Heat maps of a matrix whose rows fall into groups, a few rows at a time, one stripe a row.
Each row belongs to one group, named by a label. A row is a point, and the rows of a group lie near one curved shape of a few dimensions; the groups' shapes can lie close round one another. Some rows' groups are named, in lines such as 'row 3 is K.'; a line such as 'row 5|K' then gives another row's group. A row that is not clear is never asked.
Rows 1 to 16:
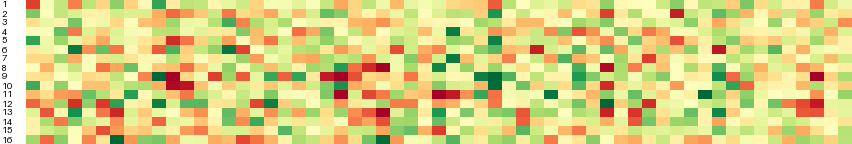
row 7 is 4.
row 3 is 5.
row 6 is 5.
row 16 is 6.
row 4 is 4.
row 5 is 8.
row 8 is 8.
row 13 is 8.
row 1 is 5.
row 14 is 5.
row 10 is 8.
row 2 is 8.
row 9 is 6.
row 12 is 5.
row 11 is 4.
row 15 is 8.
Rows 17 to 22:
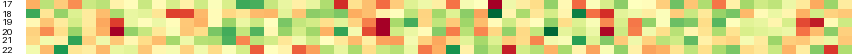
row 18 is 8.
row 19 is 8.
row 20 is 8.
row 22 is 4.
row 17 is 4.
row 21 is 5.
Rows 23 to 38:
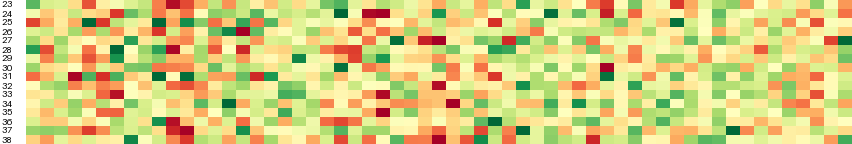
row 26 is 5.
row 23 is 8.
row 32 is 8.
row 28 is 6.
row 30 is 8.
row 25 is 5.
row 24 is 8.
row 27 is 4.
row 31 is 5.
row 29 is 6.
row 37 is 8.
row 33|8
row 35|8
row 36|6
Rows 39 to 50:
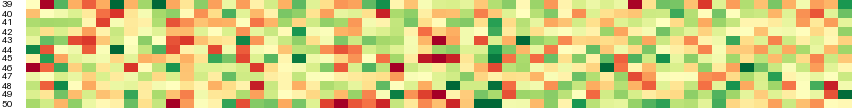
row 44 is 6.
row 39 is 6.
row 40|8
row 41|8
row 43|8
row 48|4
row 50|6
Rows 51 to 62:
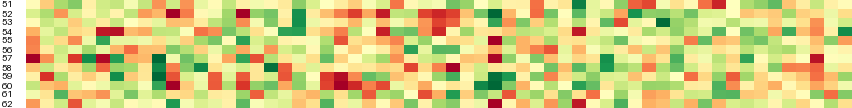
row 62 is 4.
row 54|8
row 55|4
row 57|5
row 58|5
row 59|6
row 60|6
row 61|4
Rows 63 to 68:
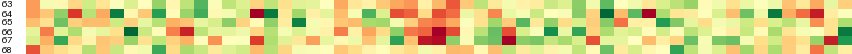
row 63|5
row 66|4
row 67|4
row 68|5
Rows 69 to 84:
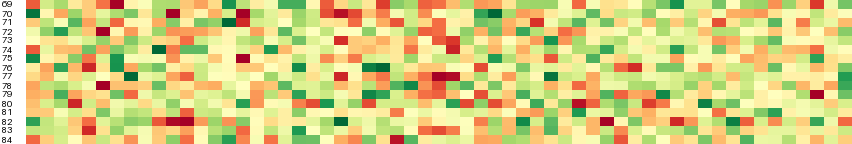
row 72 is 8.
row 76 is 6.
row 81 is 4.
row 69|8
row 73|4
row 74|5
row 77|4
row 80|4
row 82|8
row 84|5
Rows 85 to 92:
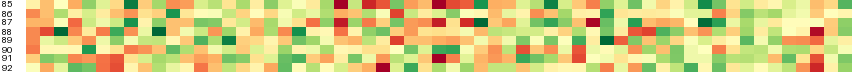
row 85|4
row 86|5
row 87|4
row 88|6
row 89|5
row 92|8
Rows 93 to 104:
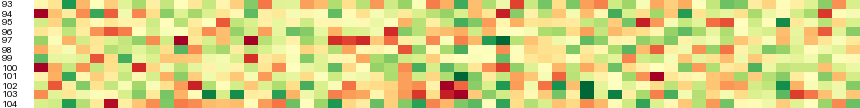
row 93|4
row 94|5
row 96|8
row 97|6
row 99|6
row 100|5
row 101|4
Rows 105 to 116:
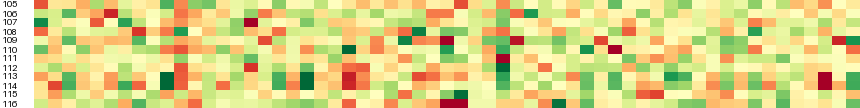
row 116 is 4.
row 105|5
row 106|8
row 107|6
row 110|8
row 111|4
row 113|6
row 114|6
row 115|4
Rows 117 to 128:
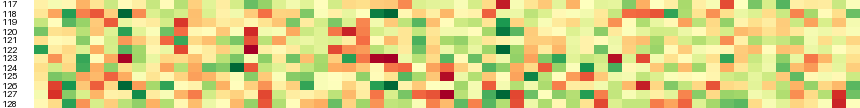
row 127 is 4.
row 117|4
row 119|8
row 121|5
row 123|8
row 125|8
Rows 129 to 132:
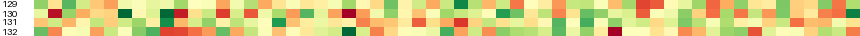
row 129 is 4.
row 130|6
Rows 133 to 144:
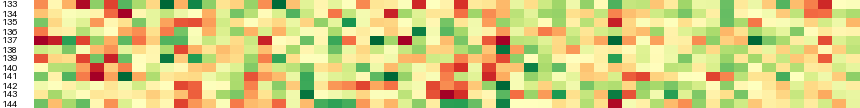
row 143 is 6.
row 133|5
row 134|8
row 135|8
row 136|5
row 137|5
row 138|8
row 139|5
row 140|8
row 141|6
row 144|8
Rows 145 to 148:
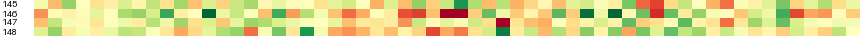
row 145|4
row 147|4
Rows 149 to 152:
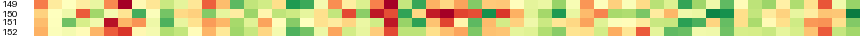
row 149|8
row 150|4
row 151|8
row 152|8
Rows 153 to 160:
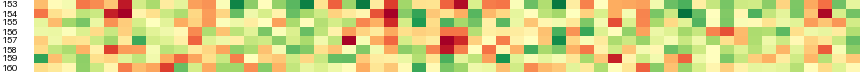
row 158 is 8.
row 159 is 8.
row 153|8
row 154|8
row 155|8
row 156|4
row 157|4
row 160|5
